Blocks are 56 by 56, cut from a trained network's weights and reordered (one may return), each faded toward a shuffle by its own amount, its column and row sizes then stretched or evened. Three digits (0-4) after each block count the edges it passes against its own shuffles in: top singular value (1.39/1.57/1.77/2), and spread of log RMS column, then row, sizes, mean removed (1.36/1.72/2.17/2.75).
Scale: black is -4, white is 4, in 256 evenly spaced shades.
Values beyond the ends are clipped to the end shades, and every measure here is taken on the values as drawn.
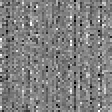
3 4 1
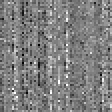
4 4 0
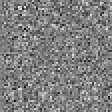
2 2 2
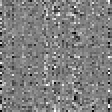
2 4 3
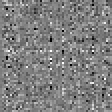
1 4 2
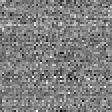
1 1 2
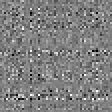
3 3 4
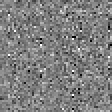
0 3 0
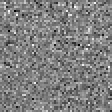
0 1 1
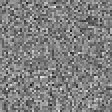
2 0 2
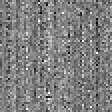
3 3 0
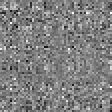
3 3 3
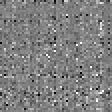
0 3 3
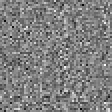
2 2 1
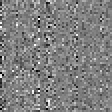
3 4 0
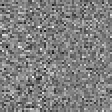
2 2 0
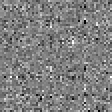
1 3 2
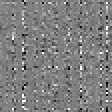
2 4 2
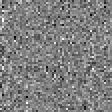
2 3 0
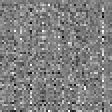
2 3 3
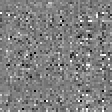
1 3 3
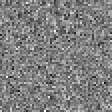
1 0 1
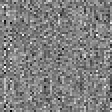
3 3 0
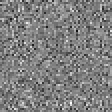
3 1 2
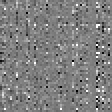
1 4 1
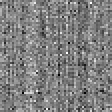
3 1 2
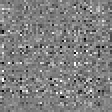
1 3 4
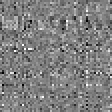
4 3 3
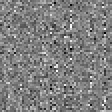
1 3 0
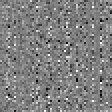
0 4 0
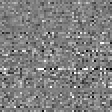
1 1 4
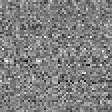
3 0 3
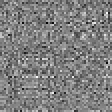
4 1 3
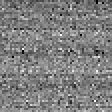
3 1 2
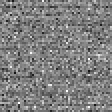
1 2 0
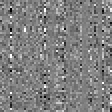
3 4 1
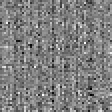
3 1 2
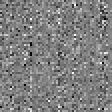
0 4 1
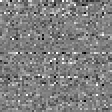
1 1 4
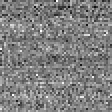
1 0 2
